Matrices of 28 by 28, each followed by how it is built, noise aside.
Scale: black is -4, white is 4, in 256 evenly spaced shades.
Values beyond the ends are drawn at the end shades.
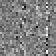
uneven columns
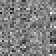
low rank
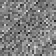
Hankel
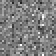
uneven columns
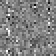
uneven columns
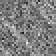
Toeplitz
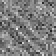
Toeplitz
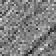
Hankel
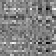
low rank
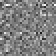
low rank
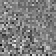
lower triangular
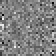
uneven columns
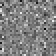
uneven columns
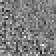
lower triangular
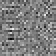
low rank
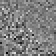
lower triangular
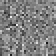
low rank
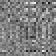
low rank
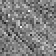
Toeplitz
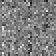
uneven columns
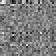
low rank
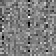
uneven columns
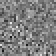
lower triangular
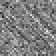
Toeplitz
